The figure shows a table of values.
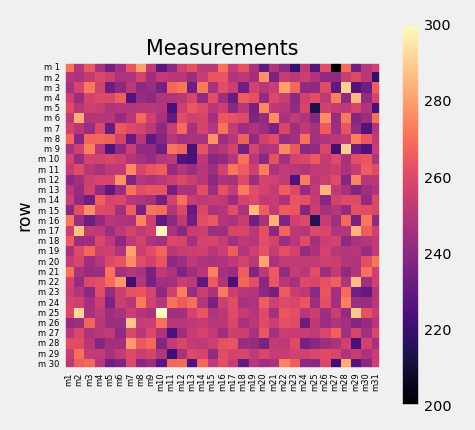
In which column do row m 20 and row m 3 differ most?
m28
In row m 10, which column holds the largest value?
m18
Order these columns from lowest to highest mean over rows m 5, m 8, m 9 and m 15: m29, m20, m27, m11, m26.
m27, m11, m26, m29, m20
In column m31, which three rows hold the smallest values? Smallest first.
m 2, m 5, m 16
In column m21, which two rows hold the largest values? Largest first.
m 16, m 6
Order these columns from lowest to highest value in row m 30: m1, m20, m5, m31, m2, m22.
m5, m20, m1, m31, m2, m22
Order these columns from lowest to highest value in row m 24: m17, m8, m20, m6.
m6, m17, m20, m8
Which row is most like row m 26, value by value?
m 19
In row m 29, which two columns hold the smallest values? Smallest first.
m11, m15
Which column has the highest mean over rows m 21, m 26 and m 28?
m7
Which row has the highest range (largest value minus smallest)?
m 1
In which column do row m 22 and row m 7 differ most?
m29
